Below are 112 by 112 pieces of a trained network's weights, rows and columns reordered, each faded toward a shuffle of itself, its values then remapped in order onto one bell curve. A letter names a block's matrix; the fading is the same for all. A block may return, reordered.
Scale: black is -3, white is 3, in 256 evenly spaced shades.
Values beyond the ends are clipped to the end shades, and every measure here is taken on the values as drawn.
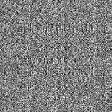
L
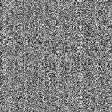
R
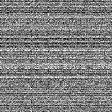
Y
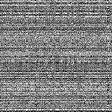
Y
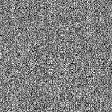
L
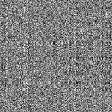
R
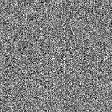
L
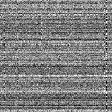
Y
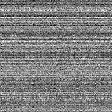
Y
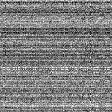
Y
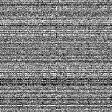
Y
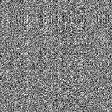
L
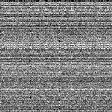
Y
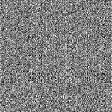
L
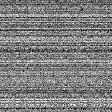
Y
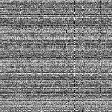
Y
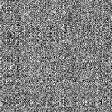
L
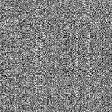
L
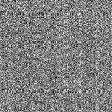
L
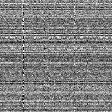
Y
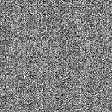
L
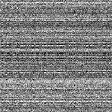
Y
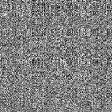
R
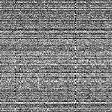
Y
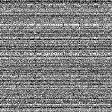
Y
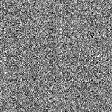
L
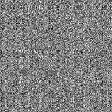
R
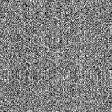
L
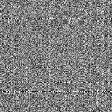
R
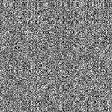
L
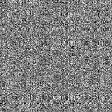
R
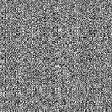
L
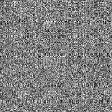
R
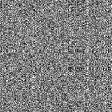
L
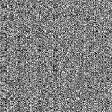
R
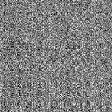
R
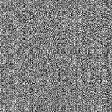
L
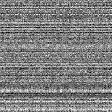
Y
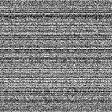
Y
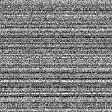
Y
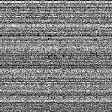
Y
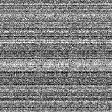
Y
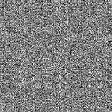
L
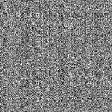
R
